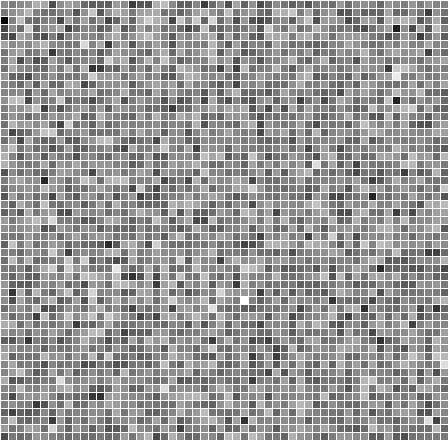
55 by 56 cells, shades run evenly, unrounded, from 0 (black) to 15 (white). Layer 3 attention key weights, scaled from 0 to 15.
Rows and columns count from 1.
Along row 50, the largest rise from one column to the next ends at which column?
14
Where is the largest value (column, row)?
31, 38
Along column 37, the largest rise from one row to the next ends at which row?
2
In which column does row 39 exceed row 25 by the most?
47
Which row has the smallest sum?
25
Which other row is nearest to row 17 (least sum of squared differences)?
30
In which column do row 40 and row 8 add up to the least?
5
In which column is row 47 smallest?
34
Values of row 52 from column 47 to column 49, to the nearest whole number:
5 7 7
